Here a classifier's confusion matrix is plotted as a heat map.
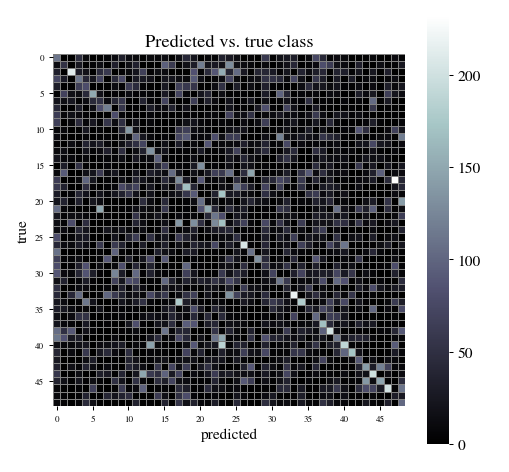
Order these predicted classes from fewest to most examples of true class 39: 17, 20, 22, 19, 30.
19, 20, 30, 17, 22
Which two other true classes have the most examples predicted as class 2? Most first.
38, 23
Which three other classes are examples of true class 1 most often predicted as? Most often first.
24, 20, 15
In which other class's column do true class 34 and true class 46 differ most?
17
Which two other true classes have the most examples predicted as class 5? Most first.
46, 6
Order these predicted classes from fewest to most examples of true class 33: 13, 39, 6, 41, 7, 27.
6, 27, 39, 41, 13, 7
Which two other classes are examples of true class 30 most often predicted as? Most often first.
8, 11
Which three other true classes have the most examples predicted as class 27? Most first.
16, 43, 45
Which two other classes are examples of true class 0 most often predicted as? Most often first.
36, 29
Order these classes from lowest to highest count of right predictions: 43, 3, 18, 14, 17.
14, 3, 17, 43, 18
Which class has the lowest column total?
28
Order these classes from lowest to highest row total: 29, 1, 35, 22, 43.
22, 35, 29, 1, 43
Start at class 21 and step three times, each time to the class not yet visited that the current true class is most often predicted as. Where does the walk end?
12
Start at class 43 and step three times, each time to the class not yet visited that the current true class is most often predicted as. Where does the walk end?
40
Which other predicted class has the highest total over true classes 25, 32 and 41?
0
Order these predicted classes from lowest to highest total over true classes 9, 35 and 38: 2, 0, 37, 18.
18, 2, 37, 0
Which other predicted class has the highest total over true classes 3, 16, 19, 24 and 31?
23
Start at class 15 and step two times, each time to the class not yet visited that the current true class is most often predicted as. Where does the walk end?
48
